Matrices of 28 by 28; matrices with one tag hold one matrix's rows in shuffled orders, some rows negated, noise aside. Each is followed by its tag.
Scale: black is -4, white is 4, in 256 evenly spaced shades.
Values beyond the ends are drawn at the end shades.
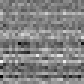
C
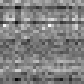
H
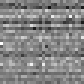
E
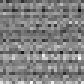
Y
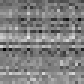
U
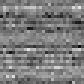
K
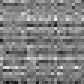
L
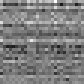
L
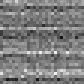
L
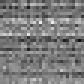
U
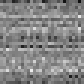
Y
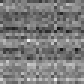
L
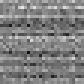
U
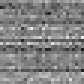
E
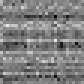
L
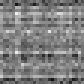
H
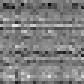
H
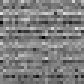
C
